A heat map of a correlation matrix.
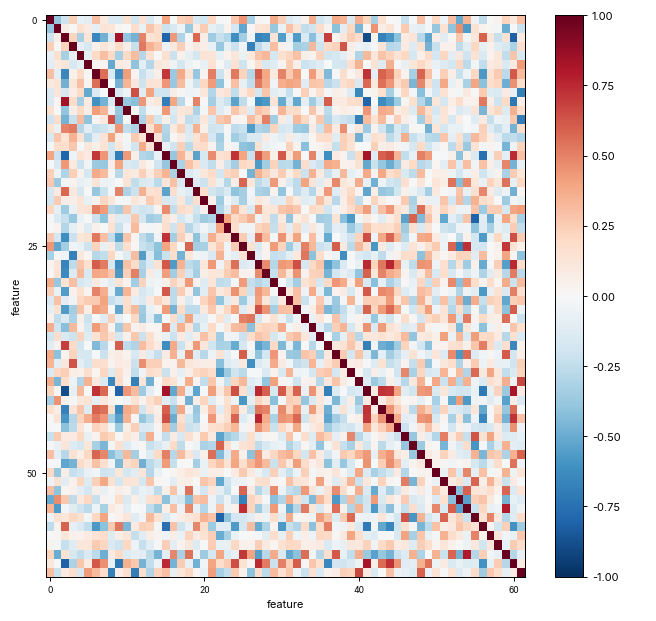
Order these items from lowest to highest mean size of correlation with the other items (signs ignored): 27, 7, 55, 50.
50, 55, 7, 27
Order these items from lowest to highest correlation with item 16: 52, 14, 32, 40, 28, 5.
32, 28, 14, 5, 40, 52
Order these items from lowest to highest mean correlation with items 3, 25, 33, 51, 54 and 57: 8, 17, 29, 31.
31, 17, 8, 29
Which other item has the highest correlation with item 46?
55
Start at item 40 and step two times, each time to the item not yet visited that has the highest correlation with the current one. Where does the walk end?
48
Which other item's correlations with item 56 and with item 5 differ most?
44
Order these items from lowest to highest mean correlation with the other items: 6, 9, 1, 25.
9, 1, 25, 6
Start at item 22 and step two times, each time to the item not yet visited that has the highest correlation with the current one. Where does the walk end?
59
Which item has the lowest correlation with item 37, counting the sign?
53
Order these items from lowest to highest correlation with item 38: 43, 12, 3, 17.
43, 17, 12, 3
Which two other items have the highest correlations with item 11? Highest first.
8, 28
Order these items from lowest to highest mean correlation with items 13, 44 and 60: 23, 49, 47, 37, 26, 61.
37, 47, 26, 61, 23, 49
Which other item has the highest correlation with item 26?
33
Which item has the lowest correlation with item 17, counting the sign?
26
